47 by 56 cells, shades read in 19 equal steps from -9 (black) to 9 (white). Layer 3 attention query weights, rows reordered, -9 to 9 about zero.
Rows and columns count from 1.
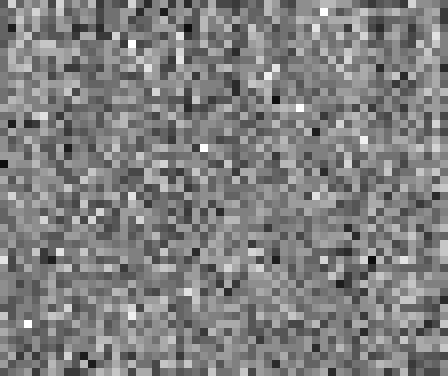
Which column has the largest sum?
55
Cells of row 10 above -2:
41
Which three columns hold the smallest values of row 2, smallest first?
21, 18, 56
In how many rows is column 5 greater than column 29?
20
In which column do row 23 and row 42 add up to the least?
46
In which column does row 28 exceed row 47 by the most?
10
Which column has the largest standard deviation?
17
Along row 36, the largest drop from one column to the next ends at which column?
30
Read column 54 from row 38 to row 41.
-3 -3 0 -6
